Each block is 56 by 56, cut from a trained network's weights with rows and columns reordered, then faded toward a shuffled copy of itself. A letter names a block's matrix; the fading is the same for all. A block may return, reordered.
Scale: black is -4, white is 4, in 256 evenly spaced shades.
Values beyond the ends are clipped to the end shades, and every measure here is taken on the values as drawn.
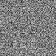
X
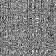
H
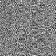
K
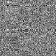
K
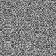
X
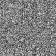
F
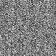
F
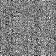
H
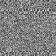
K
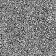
F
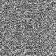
X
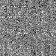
H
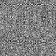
K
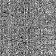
H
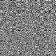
K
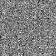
H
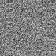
X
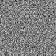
X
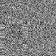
K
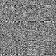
K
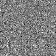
H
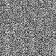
F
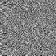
K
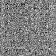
H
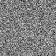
X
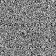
H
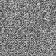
X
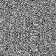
X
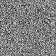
F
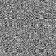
K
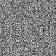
X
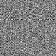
K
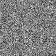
F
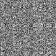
H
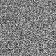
X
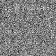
F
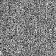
F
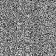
F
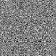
K
